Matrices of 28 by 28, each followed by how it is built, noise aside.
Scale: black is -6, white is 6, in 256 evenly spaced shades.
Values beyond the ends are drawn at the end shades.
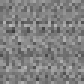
repeating columns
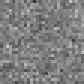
blocks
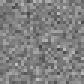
noise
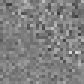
upper triangular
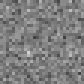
repeating columns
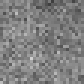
smooth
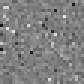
sparse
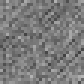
Hankel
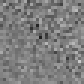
upper triangular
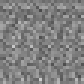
repeating columns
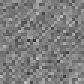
Hankel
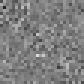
block diagonal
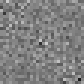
block diagonal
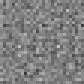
repeating columns
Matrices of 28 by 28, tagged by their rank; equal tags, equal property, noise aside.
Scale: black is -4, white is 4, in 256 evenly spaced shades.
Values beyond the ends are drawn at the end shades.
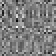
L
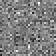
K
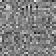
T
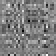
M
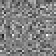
T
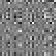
M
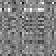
M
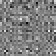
L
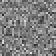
K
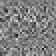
T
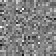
T
